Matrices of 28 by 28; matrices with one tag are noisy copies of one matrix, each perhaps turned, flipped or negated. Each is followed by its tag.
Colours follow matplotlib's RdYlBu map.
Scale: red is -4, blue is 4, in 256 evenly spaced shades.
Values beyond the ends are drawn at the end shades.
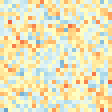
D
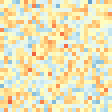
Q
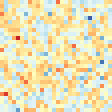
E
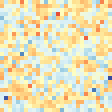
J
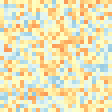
D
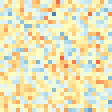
Q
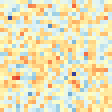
D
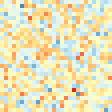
Q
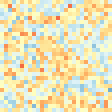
D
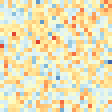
Q
